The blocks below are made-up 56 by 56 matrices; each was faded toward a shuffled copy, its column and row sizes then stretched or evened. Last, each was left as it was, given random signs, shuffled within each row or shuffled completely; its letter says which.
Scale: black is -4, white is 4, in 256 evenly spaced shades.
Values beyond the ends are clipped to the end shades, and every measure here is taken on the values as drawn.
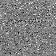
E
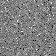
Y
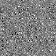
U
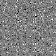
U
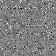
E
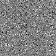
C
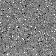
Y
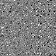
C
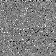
E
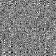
U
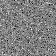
Y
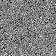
Y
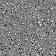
E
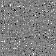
C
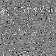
C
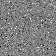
Y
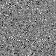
Y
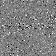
E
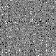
U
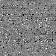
E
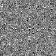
U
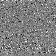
E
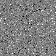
E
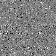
E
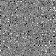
U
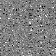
U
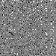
U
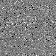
E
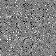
C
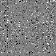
C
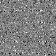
E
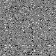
C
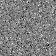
Y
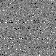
E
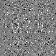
U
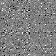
U
